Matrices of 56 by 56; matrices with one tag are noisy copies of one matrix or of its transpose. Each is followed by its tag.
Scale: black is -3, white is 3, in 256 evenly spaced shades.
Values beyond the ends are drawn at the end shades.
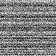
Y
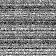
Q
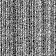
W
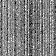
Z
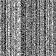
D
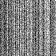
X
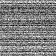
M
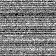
W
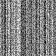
D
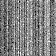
X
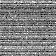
M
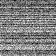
X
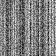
Q
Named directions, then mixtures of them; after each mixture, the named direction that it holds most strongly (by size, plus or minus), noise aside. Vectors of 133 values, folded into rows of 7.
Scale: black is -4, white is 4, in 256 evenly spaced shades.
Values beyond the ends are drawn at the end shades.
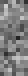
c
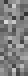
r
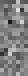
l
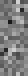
l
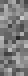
c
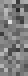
l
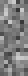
c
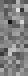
l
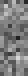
c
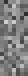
r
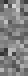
l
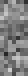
c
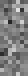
l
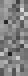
r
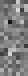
l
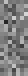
r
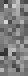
l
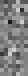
l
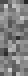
c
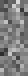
l
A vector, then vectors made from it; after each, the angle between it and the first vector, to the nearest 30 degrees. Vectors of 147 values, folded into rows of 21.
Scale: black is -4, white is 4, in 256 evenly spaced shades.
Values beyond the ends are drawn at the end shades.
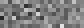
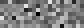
150 degrees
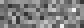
60 degrees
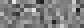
60 degrees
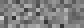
150 degrees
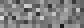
150 degrees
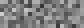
60 degrees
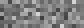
30 degrees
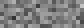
120 degrees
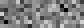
60 degrees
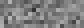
120 degrees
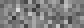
120 degrees
